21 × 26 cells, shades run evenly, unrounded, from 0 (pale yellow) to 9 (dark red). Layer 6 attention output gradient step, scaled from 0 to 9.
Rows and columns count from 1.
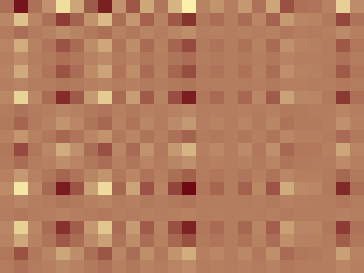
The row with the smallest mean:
1
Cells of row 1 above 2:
23
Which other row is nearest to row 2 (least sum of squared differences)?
18
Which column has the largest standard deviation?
14
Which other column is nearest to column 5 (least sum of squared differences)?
25
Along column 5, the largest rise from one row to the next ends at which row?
2
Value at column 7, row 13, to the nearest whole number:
5
